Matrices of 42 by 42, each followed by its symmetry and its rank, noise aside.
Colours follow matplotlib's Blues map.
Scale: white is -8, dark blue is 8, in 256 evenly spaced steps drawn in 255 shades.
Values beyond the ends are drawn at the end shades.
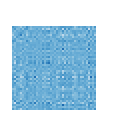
symmetric, rank three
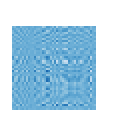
antisymmetric, rank two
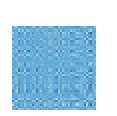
no symmetry, rank two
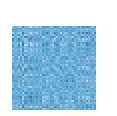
no symmetry, rank three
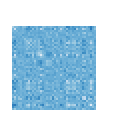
symmetric, rank three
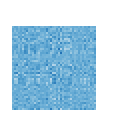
no symmetry, rank four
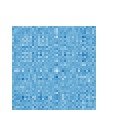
symmetric, rank four
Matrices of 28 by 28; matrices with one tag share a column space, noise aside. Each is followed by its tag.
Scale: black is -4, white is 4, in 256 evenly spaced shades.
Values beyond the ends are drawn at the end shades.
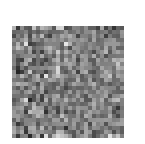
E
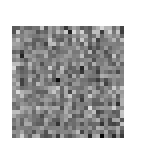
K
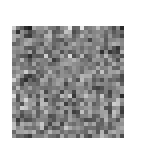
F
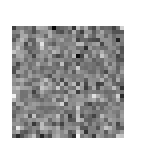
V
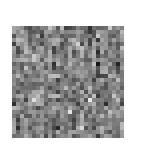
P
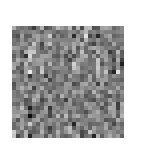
E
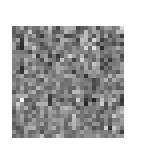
P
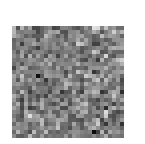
F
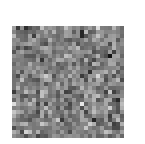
F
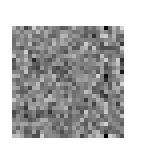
E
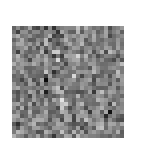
F
